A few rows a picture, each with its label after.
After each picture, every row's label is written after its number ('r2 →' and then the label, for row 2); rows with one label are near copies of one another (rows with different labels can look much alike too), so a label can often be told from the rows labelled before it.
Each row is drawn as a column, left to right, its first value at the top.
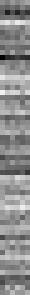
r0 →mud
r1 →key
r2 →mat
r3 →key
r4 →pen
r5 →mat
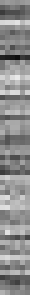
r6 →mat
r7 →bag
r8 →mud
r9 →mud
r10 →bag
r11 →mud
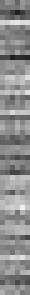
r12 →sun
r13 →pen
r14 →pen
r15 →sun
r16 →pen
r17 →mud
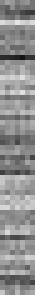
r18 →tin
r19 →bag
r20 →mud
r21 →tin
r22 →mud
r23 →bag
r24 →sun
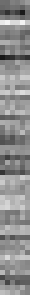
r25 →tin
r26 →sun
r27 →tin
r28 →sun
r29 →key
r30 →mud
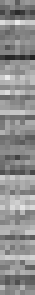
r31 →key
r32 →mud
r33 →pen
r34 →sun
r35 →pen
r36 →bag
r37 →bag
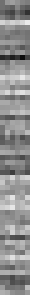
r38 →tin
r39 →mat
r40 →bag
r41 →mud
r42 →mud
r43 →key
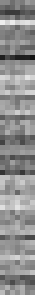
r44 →tin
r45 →key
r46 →sun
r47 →pen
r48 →tin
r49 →mud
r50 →mud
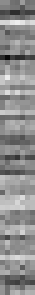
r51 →pen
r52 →mud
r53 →sun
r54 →sun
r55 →bag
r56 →sun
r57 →sun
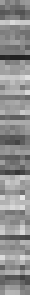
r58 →bag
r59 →tin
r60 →tin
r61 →tin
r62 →bag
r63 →mud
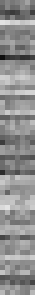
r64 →tin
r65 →pen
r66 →sun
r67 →key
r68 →mud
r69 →mud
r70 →sun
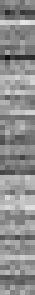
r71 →tin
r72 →mat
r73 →pen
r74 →mud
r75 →sun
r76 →pen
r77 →pen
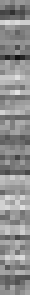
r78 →pen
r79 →bag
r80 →key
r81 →mud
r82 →bag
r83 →tin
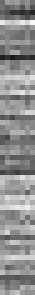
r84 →tin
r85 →bag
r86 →mat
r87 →mat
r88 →key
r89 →pen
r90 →key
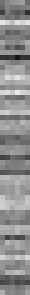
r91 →sun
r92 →mud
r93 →mud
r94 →mud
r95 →mud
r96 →sun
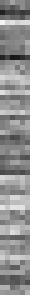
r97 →key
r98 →key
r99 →bag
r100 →bag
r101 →pen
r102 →sun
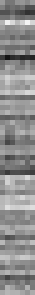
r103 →mat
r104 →tin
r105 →tin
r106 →mat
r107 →mat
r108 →key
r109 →mat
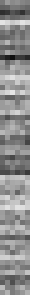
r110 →key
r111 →mat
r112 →mud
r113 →pen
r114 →key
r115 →tin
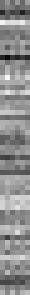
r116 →sun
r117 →mud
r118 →sun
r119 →bag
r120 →sun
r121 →mat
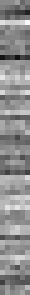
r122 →mud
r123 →pen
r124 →bag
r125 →bag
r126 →sun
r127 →key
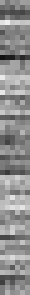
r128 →mud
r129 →tin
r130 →bag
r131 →pen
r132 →mat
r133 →pen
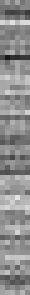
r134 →tin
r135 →mat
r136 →sun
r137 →bag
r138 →sun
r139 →pen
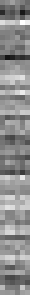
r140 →key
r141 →bag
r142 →bag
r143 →mud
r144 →key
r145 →sun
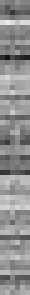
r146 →tin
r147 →tin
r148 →key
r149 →mat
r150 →tin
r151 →tin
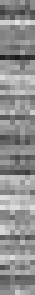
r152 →bag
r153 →bag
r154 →pen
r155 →tin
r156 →mat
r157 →tin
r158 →pen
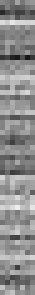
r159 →key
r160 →sun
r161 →tin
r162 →bag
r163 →key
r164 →mud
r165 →pen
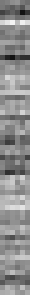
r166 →sun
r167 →tin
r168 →tin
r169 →mat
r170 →key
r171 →sun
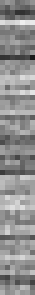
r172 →tin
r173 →bag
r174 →pen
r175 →sun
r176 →key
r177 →key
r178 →mud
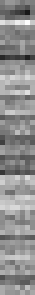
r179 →tin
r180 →pen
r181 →pen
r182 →key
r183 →sun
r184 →key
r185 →tin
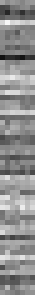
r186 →bag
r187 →key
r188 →mud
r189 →mud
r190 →pen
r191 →pen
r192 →pen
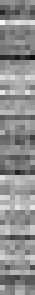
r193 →key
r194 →bag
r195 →mud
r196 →tin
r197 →tin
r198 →mud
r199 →bag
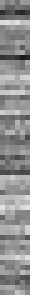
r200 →pen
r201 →key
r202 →key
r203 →sun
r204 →mat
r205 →bag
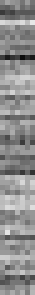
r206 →sun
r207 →bag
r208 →mat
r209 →pen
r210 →tin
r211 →mud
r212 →tin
